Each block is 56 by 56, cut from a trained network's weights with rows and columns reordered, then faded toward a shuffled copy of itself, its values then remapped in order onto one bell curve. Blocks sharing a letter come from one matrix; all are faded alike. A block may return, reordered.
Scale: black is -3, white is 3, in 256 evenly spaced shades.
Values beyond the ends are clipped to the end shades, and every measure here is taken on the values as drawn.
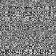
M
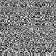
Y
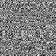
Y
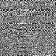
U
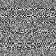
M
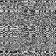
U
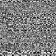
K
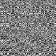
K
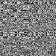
K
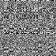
K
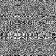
K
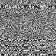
M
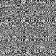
K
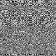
K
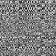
U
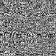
Y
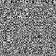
Y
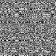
K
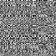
U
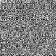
Y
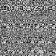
K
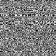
K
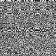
M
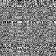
U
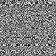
K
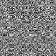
Y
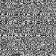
M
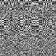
U
